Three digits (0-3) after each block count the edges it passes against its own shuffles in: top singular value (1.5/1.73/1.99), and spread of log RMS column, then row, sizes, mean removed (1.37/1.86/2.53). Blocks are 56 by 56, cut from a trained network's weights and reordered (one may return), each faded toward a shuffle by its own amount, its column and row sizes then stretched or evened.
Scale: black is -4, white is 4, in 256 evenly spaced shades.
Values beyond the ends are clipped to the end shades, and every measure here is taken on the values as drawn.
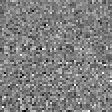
1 0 2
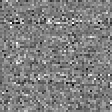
1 0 2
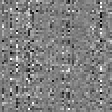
2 3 1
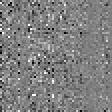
0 3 1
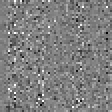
0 3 0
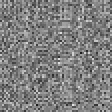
3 0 1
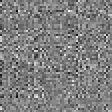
3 2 2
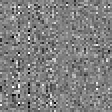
2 3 1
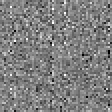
0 2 0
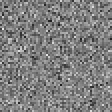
2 1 0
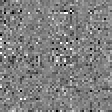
1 2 2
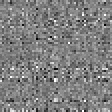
3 2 3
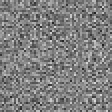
3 2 0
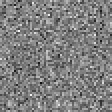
2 1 0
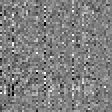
2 3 1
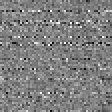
1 0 3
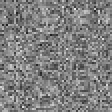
3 1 0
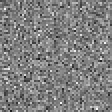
1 1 0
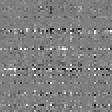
2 2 3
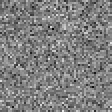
0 0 1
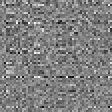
3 1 3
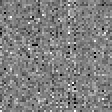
0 2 1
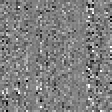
0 3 0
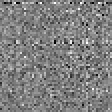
2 1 2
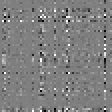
2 3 3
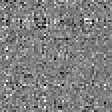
1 2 2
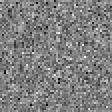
0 0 0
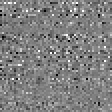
0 1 3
